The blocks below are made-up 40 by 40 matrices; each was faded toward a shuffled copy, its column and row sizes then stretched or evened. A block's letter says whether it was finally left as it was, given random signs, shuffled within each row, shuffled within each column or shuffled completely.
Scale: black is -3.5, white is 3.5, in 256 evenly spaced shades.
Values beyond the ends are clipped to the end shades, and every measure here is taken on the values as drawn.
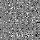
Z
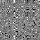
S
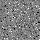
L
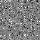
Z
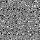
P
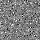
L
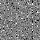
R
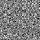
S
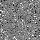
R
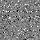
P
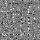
Z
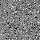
L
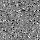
P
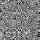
S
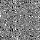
Z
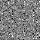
R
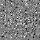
S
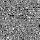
P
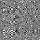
S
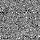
P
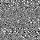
P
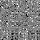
S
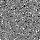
L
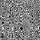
S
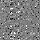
S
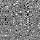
S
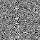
S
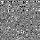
S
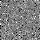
R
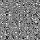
S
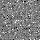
L
